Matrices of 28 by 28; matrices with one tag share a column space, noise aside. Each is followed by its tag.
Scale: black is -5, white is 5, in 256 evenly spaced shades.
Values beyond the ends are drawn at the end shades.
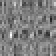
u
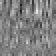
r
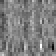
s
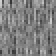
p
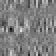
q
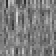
p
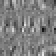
q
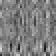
s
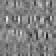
u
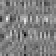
u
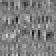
u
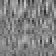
r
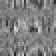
q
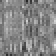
s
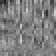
r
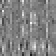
s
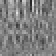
r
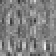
s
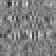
u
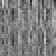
p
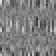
q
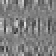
q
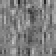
p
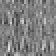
s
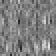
s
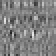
u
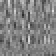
r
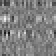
u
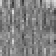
p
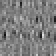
u
